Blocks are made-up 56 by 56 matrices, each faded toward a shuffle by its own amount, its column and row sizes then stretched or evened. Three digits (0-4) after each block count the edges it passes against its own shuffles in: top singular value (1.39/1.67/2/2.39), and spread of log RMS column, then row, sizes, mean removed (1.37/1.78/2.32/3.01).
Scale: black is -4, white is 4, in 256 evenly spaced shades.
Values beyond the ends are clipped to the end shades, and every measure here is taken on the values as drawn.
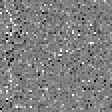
0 1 1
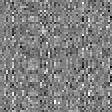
4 3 0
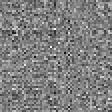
3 2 0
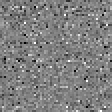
0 1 2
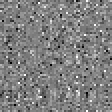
2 1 0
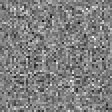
2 1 1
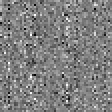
2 3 1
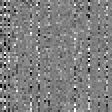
3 4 0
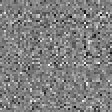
3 1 2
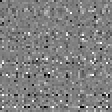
3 2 2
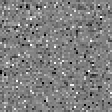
1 0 0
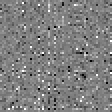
2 3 1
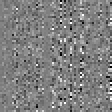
1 4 0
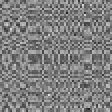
4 0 1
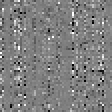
3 4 1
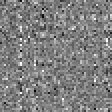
2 2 0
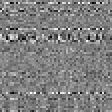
4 0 4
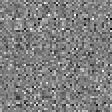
3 1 2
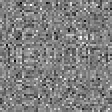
3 0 2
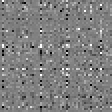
3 3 3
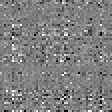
3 2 3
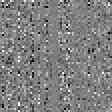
0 4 1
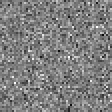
1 1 1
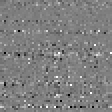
1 1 3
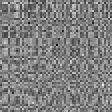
4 2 1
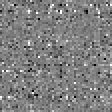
2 1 2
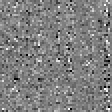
0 3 1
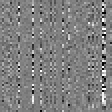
4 4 0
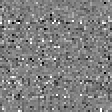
0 1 2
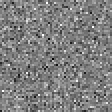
1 0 0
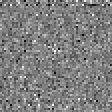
1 1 2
